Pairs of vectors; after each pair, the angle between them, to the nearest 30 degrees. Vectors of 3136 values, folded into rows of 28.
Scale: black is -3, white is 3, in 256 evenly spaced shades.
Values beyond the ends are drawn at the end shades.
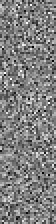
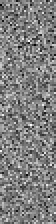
120 degrees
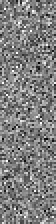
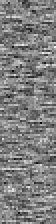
120 degrees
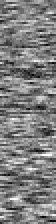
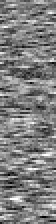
30 degrees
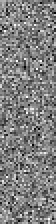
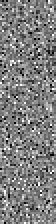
90 degrees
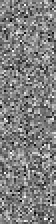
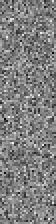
150 degrees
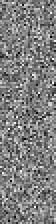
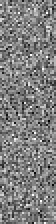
90 degrees
